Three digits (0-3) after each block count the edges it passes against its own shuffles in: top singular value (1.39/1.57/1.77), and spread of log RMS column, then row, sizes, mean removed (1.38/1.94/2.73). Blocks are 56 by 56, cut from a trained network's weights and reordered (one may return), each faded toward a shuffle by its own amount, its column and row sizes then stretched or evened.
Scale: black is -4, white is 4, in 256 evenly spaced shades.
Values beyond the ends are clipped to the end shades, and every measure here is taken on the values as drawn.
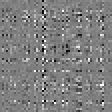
3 3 3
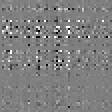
3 2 3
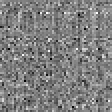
1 0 2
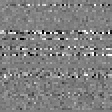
3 0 3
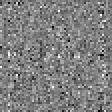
1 2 1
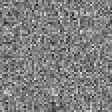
2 1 0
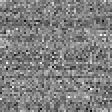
2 0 1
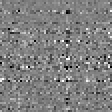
1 1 3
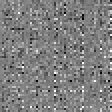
1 3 2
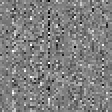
1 3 0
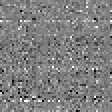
1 2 2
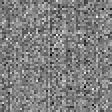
1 1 0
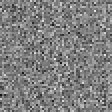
1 1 0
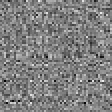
3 0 2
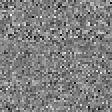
0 0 2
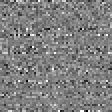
0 0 3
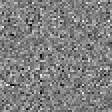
2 1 2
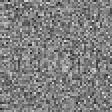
2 0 0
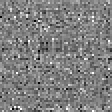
0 1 2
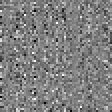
2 3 0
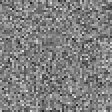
2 0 1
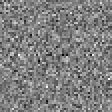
2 1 0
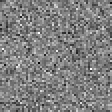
1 0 0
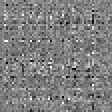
2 2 2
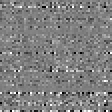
1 1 3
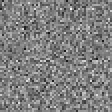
3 0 1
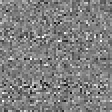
1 1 2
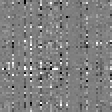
2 3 2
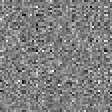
3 2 2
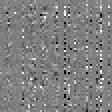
1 3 1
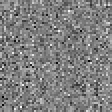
0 1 0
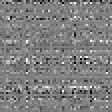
3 2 3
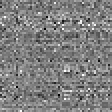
2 1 2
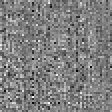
1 2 1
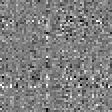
1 2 2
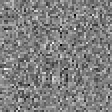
2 1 1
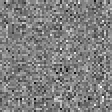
3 2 0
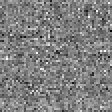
0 0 0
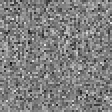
0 0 1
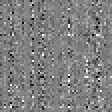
1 3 1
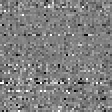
0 0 3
